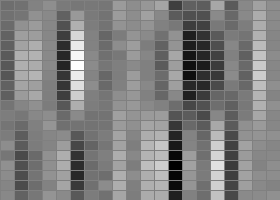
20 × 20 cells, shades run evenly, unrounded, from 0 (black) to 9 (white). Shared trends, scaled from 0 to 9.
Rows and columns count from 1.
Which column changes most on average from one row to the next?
6
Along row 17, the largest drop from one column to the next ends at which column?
13
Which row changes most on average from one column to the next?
17
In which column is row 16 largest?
16
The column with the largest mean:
19
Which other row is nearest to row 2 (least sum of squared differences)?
12
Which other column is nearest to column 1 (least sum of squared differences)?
8
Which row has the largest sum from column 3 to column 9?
7
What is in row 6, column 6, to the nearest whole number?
9
